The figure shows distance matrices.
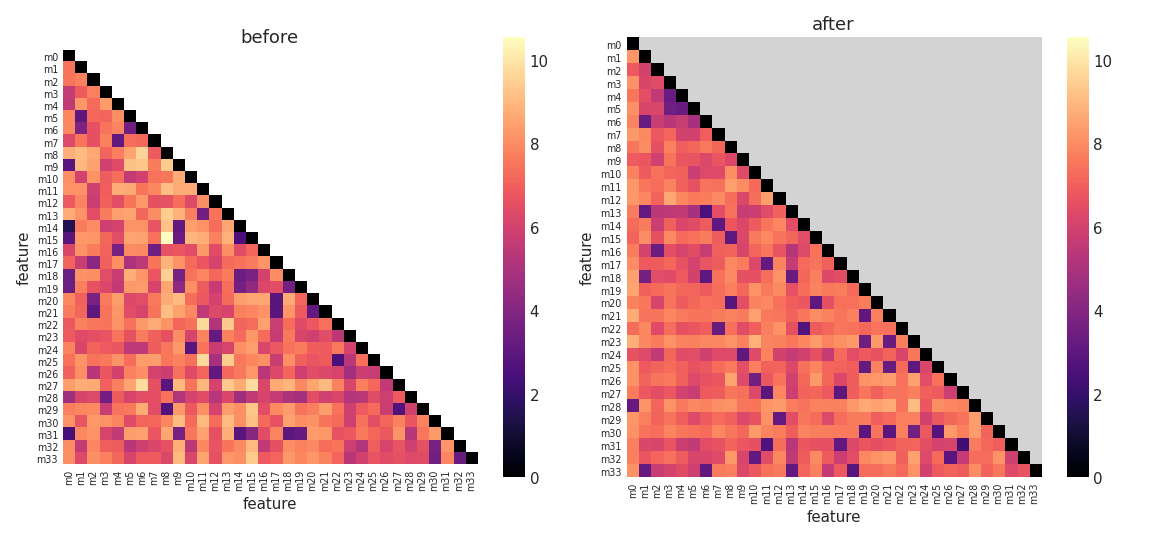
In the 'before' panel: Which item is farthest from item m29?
m15
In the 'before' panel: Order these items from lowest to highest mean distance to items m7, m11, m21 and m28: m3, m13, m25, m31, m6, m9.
m13, m3, m6, m31, m9, m25
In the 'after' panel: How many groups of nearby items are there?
11
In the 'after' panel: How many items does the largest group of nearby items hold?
5
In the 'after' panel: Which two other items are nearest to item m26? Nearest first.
m32, m10
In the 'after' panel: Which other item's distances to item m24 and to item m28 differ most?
m9
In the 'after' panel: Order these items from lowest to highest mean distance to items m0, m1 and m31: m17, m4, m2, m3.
m17, m2, m4, m3
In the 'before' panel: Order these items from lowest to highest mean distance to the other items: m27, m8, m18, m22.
m18, m22, m27, m8
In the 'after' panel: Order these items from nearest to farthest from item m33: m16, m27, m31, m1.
m1, m16, m31, m27
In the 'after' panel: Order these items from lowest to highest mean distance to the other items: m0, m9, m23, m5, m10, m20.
m5, m9, m10, m20, m23, m0
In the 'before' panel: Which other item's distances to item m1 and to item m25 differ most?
m22
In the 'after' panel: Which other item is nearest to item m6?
m13
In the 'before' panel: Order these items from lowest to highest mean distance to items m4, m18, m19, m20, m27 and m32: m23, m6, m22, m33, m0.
m0, m23, m33, m22, m6
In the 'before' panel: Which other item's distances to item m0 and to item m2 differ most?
m14
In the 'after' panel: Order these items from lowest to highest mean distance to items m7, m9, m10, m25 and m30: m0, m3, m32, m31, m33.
m32, m31, m33, m3, m0
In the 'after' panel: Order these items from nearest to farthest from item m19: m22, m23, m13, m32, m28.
m23, m13, m22, m32, m28
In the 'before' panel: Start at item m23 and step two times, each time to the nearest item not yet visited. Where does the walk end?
m26
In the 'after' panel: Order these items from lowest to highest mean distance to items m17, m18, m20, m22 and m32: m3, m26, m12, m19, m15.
m26, m15, m3, m19, m12
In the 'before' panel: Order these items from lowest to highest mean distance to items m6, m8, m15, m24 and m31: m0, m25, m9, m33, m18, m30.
m0, m18, m9, m33, m25, m30
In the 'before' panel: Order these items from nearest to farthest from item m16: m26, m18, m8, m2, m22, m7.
m7, m26, m18, m8, m2, m22
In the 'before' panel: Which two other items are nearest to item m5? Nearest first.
m1, m6
